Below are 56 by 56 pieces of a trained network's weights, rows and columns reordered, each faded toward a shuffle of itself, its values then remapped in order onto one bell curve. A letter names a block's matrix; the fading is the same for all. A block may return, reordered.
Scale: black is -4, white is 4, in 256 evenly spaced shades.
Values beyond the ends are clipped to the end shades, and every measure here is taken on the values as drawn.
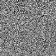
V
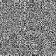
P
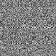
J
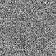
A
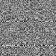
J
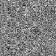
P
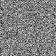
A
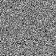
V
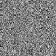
V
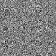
V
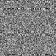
J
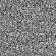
V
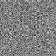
P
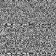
J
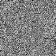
V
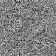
V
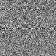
J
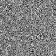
V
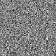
V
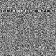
J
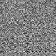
P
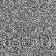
P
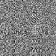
P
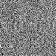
A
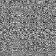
P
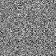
A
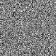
V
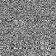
J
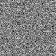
A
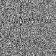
V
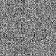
P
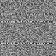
J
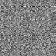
J
